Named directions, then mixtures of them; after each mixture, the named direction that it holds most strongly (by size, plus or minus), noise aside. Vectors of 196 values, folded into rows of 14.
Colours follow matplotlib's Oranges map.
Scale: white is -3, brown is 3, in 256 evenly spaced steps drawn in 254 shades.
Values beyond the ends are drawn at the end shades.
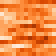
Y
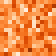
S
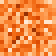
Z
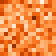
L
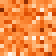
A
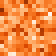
A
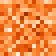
Z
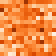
A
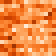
Y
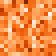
S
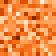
L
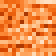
Y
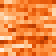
Y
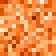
L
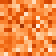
S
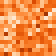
S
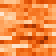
Y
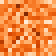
Z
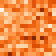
A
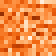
Z
